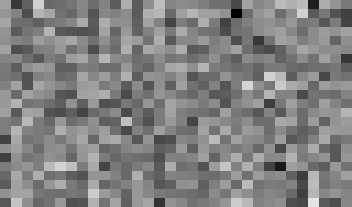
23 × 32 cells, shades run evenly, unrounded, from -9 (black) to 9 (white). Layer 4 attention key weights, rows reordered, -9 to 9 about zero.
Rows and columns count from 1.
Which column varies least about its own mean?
17
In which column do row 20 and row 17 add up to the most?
29
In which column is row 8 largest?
19
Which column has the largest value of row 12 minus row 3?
16
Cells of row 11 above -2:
26
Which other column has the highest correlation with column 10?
25
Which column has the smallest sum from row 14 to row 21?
15
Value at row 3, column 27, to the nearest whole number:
2
